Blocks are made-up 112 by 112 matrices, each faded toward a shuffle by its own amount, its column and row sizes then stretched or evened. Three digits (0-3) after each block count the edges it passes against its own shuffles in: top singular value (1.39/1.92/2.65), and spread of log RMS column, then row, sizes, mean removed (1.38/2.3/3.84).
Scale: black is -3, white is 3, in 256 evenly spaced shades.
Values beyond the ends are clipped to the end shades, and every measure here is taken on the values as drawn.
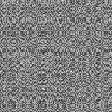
3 1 0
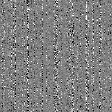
0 3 0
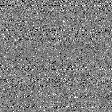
2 0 2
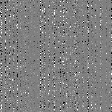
1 3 1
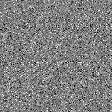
2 0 1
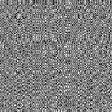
3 2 0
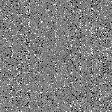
1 2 0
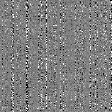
2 3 1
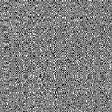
3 2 1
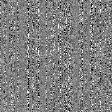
0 3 0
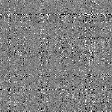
2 2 2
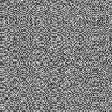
3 0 0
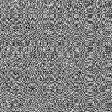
3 0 0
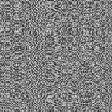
3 1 1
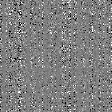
0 3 2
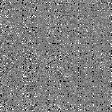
0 2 2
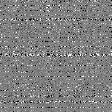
2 1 3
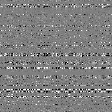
3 1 3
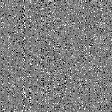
2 2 0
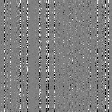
3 3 0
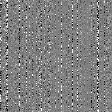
2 3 0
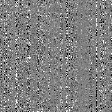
1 3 1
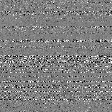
2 0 3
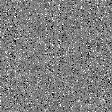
0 2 0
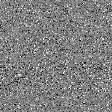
0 0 2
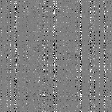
1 3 2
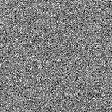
2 0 0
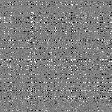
2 2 3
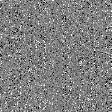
0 2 0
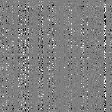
1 3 2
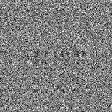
2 0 1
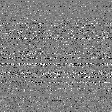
0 0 3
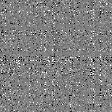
0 2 2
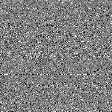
1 0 2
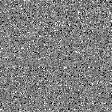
0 1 2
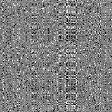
3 2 0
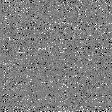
0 1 2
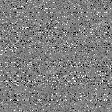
2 0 2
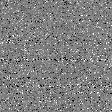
0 0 2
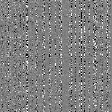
2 3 1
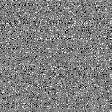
2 0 2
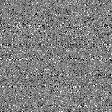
2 0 2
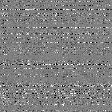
1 1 3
